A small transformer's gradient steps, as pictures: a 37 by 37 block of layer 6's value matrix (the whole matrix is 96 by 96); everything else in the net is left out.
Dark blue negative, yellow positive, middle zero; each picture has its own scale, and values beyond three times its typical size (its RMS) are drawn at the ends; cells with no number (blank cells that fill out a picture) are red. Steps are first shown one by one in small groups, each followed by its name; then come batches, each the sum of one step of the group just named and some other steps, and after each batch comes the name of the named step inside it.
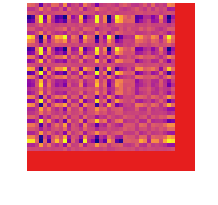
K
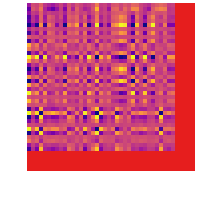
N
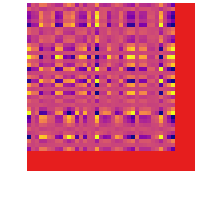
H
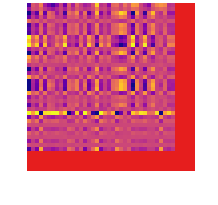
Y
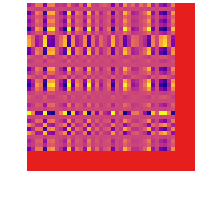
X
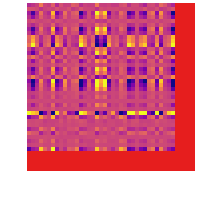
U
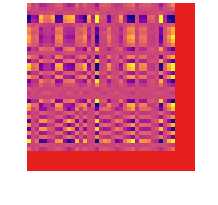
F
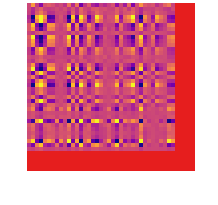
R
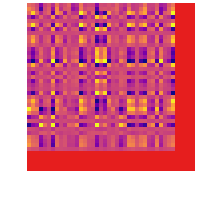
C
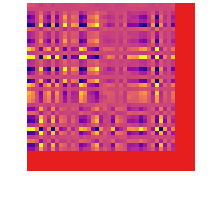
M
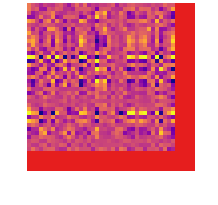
U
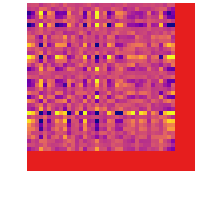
H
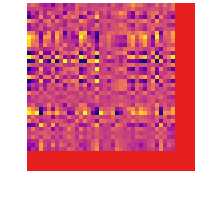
Y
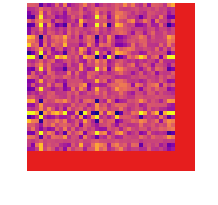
Y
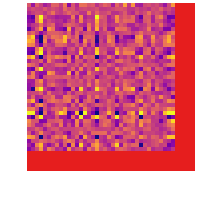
X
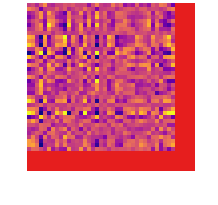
H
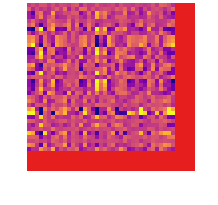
U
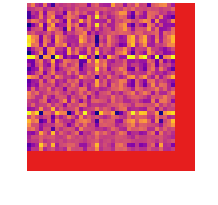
Y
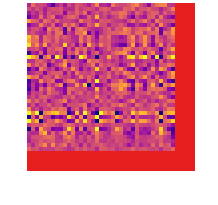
Y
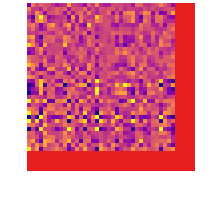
R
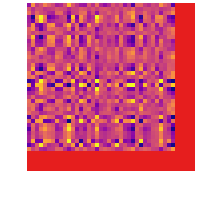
R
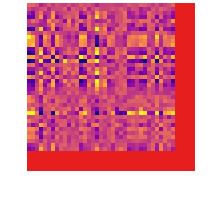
U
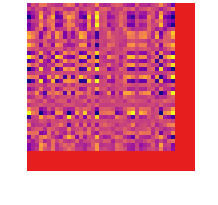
H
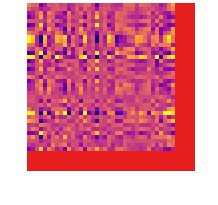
X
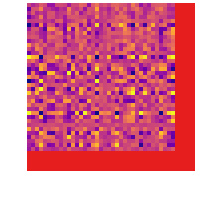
N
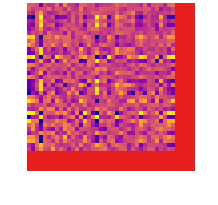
K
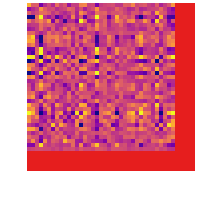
K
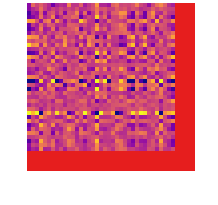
Y
